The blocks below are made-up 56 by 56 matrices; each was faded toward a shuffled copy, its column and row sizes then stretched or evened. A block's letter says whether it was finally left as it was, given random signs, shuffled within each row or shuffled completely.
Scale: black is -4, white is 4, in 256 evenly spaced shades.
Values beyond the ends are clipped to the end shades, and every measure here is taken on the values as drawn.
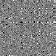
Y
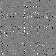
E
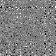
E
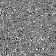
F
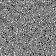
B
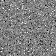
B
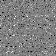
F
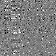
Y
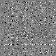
E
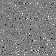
F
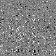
E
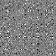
Y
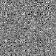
Y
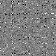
Y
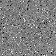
F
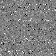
F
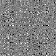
Y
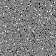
B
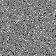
B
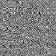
Y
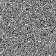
F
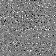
F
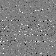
F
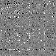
E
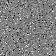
B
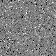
B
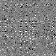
Y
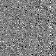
E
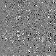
E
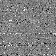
F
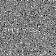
F
